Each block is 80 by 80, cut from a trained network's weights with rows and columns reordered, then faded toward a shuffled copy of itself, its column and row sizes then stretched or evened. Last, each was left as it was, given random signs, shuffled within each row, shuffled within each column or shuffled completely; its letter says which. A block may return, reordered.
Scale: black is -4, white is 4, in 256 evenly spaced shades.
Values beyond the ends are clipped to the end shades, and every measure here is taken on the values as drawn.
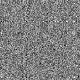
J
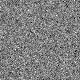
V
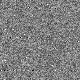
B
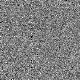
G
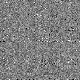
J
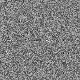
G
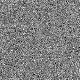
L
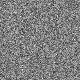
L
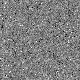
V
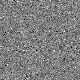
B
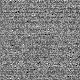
J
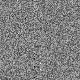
L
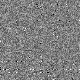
G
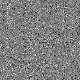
G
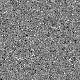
B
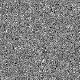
G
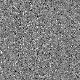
L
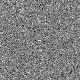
V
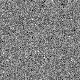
L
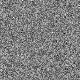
G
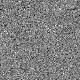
B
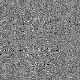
J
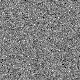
B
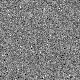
V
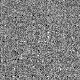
J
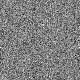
L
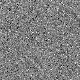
L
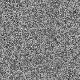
G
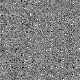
J
